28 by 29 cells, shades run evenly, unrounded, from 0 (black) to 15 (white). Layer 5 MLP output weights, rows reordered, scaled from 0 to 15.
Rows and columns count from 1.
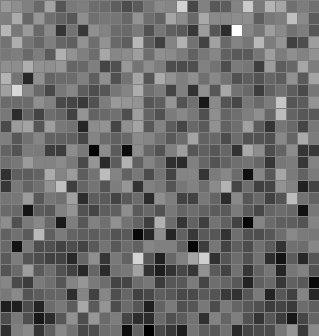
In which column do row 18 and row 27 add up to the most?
7
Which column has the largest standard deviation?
13
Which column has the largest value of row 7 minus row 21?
18
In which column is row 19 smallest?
23
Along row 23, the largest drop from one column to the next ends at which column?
14
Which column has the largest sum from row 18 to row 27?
9
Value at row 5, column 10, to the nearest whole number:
10
